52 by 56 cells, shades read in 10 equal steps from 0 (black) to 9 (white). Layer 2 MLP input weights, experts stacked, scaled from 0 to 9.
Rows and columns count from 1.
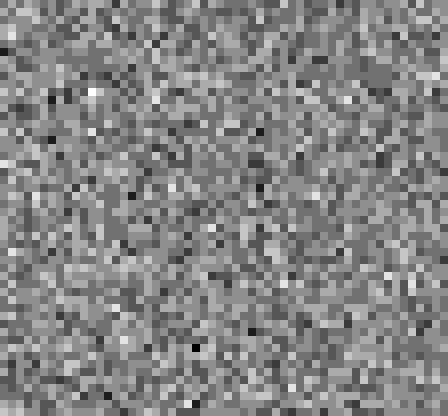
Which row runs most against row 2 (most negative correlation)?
9
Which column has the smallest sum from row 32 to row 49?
23
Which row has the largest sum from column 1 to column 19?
34
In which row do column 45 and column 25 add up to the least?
51
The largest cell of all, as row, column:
12, 12
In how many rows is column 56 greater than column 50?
23
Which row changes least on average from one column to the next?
38
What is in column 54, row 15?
6
